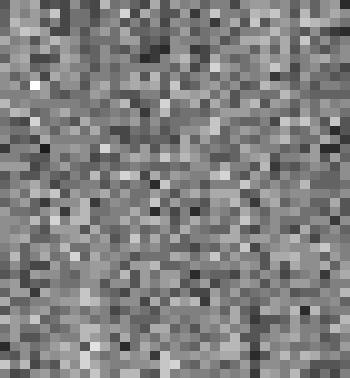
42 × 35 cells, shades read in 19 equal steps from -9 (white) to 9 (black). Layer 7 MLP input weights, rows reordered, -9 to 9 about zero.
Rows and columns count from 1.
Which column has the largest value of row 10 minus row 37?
9
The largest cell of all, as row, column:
17, 5
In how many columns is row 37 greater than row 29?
18
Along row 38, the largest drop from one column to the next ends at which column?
13
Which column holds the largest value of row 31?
20
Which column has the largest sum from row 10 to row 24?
35
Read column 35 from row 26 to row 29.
2 1 0 0
